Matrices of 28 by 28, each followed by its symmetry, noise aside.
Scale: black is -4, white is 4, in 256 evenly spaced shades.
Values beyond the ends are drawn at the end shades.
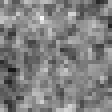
no symmetry.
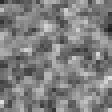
no symmetry.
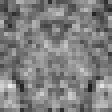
mirrored left to right.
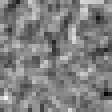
no symmetry.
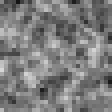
no symmetry.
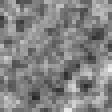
symmetric.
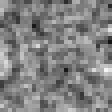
no symmetry.
